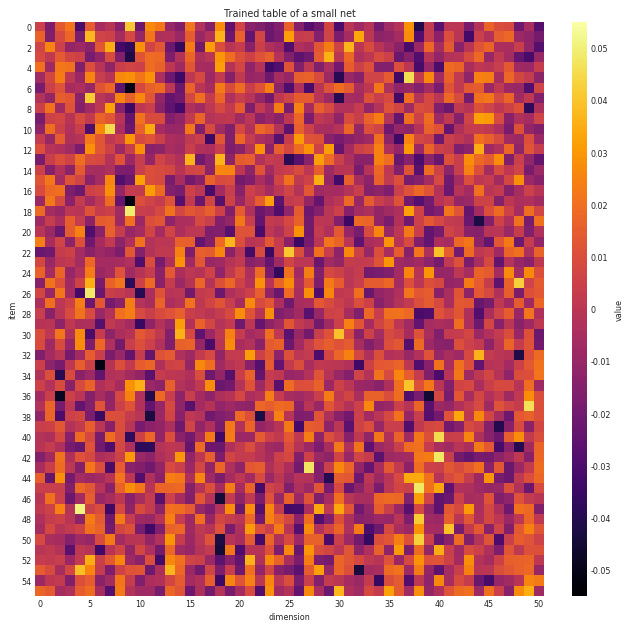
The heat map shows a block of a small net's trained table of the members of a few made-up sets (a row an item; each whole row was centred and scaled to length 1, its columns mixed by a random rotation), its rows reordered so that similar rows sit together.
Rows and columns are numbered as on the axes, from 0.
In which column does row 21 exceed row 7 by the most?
30
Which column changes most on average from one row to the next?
37
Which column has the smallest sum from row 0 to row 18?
14
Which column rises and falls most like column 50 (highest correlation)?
16
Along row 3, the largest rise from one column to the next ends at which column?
10
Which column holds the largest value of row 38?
42
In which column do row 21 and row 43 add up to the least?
26
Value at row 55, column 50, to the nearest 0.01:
-0.01
